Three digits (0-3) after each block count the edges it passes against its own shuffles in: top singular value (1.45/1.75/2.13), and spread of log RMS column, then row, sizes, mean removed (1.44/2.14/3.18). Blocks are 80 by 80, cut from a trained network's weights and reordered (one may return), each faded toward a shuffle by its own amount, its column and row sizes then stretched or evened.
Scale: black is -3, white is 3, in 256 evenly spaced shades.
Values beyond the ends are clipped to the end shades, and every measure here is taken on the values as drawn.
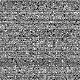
2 1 0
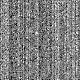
3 1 1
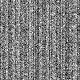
3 0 0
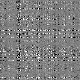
2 2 3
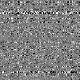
2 1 3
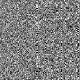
2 2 0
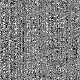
1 2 1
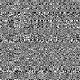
3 1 3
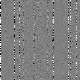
3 3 0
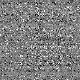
0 1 2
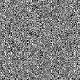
2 2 0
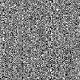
2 2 0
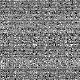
2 2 1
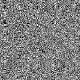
2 1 1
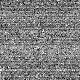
2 0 0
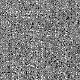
0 1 1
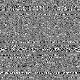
2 0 3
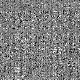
1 0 2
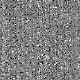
0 2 2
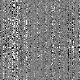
1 3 1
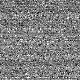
1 0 1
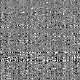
2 1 3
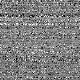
1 1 2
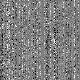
1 3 0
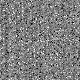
0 0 1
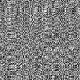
3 0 2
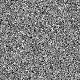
0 0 0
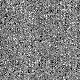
0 0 1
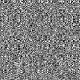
3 1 2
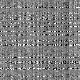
3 0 3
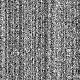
3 0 0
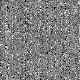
0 2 0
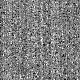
1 0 0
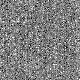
0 0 0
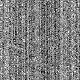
3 1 1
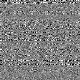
2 0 3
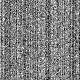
3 1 0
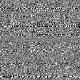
2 0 3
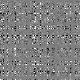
1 3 3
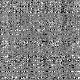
1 0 3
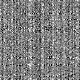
3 1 2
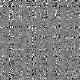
0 3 3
